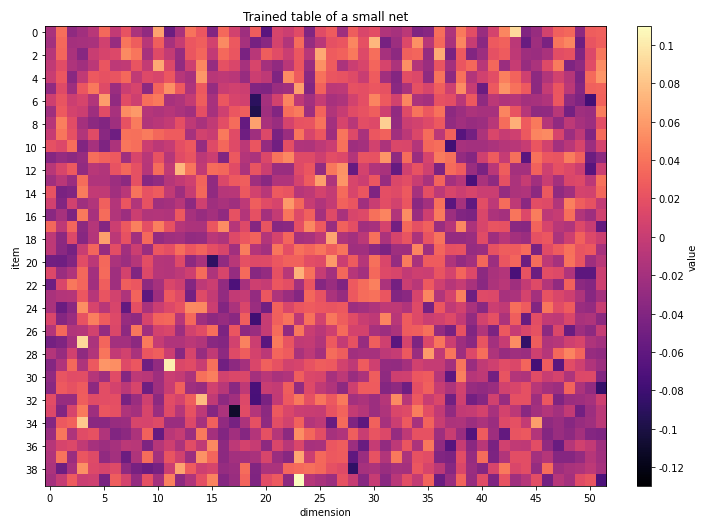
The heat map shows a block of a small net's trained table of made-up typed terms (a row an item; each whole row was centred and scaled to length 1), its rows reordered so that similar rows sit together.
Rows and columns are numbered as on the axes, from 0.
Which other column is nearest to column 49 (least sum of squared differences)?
40
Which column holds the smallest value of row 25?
19
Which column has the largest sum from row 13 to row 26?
24
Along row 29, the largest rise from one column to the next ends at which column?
11
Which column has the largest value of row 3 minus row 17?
51
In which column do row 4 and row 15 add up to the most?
22
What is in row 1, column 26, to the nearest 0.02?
0.02
